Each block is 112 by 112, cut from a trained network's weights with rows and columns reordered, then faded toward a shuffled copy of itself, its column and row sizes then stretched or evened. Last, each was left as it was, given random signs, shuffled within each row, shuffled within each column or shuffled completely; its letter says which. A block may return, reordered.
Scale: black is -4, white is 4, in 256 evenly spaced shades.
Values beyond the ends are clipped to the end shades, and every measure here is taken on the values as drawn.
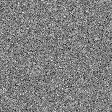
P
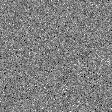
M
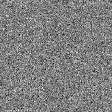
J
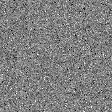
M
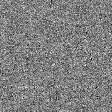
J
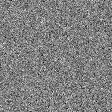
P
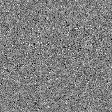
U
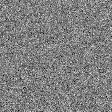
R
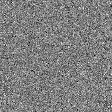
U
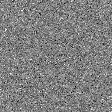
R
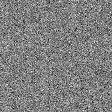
M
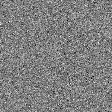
M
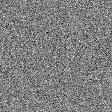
R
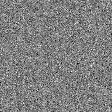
M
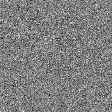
R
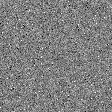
P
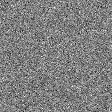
R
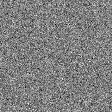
R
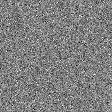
P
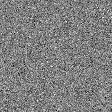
R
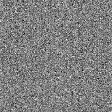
J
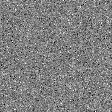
M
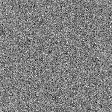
M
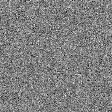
R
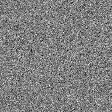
M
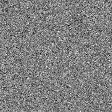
U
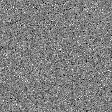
R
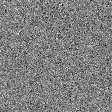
P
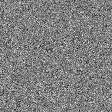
R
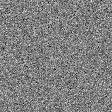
P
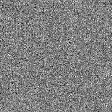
J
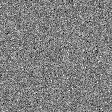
P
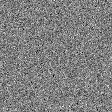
P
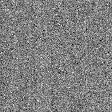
M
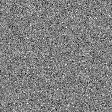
R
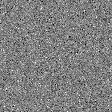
P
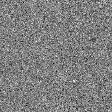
U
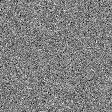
P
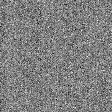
M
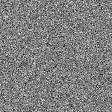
R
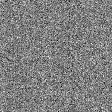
M
